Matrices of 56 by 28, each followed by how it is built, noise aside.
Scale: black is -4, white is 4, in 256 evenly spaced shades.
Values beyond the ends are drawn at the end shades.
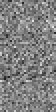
repeating columns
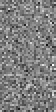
noise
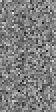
repeating rows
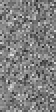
repeating rows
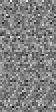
repeating columns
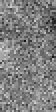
smooth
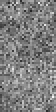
smooth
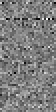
uneven rows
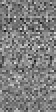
repeating columns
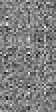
low rank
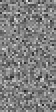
repeating columns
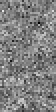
smooth
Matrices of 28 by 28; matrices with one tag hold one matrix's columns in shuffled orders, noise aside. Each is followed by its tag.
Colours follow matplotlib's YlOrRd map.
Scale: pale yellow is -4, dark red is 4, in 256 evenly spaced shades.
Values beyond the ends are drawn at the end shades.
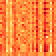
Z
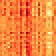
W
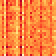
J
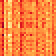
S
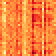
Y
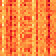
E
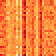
J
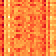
E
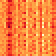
S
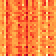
J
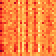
Z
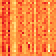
Z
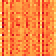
S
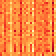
Z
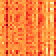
Y
